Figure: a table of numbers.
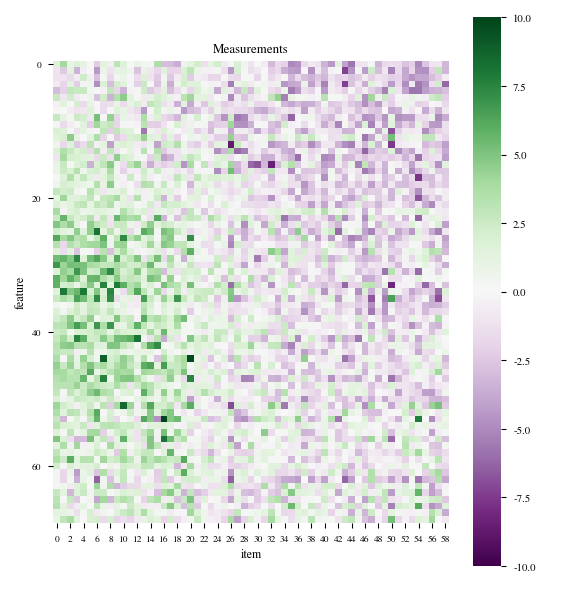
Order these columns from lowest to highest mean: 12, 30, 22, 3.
30, 22, 12, 3
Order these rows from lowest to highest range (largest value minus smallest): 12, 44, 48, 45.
48, 45, 12, 44
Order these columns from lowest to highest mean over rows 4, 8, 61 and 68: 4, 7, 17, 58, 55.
58, 55, 17, 7, 4
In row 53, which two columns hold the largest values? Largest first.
16, 54
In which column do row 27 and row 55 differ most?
7
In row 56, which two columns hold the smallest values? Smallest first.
50, 26
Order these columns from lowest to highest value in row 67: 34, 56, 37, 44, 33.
44, 34, 33, 37, 56
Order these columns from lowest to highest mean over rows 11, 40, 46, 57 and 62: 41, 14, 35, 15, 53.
35, 41, 53, 15, 14
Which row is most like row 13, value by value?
8
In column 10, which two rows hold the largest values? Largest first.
51, 26
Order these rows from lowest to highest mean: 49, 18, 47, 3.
3, 18, 47, 49
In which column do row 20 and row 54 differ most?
54
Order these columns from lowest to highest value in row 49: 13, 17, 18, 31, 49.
49, 17, 31, 18, 13
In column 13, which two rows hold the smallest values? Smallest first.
10, 7
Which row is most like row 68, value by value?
11
